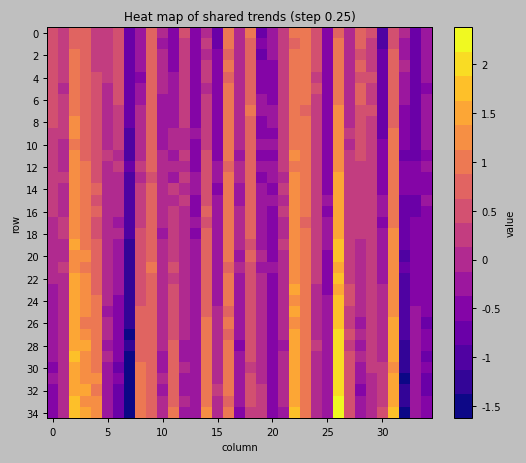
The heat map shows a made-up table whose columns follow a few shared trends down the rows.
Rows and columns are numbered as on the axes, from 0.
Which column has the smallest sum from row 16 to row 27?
7
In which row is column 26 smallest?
0
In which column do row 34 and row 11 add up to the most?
26
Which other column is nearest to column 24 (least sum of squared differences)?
29
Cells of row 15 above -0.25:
24
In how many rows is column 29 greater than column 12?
24
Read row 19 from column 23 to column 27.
1 0.25 -0.25 1.75 0.25
